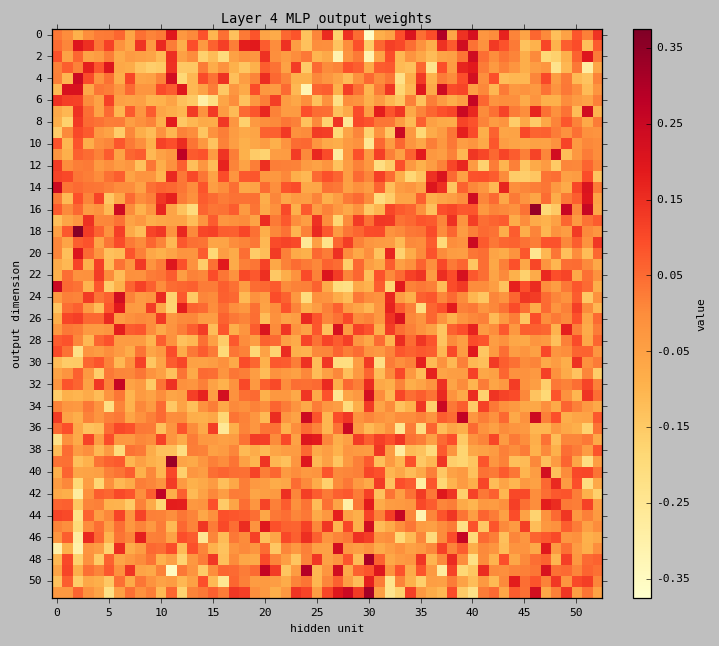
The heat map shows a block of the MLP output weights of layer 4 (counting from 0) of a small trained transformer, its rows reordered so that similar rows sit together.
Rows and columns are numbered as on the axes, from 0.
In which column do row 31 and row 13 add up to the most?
36
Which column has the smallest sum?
27
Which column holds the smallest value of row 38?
33
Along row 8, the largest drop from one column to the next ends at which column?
28
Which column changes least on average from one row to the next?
17
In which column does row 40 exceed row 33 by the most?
47
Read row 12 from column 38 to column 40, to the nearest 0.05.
0.1 0.15 -0.05
